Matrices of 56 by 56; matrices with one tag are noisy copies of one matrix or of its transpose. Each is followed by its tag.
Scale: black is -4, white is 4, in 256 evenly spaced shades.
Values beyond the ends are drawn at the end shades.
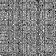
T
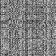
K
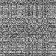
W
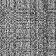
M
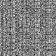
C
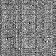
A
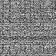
T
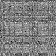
A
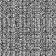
C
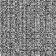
C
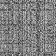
T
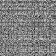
C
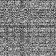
K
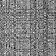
M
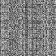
K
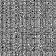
C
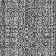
W
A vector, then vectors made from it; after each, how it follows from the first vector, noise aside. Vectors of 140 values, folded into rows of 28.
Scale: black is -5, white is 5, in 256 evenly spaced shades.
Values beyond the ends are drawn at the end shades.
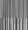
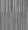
reversed, shrunk.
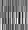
wrapped around, scaled up.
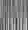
copied.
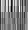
reversed, scaled up.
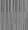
reversed, negated, shrunk.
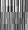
reversed, scaled up.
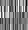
wrapped around, scaled up.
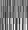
scaled up.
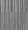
reversed, shrunk.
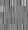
wrapped around, partly zeroed.
